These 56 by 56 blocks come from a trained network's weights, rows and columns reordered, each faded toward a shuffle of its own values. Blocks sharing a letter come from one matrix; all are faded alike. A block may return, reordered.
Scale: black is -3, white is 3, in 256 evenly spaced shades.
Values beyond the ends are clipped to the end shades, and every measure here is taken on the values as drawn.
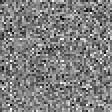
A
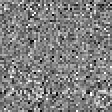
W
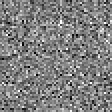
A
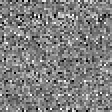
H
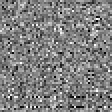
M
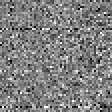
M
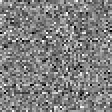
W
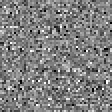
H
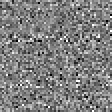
W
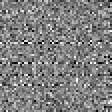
M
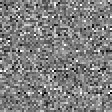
H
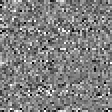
H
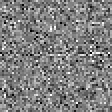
W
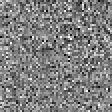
A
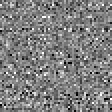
H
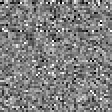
M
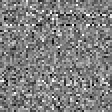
M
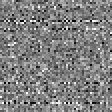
M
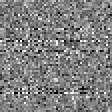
M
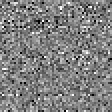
H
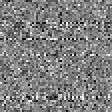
M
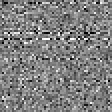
M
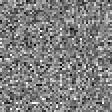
A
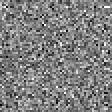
A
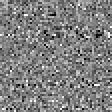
H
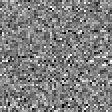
H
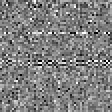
M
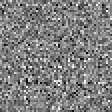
W
